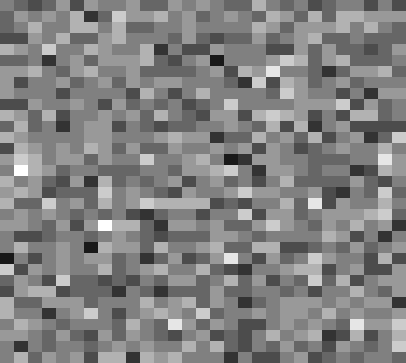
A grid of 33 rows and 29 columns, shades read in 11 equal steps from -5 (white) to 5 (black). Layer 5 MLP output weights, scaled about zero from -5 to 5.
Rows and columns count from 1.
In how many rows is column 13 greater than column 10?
12
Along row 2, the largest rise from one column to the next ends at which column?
7
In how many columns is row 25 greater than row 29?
11
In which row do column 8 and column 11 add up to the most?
20
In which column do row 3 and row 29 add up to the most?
4
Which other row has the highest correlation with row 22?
10
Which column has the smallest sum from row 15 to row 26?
8
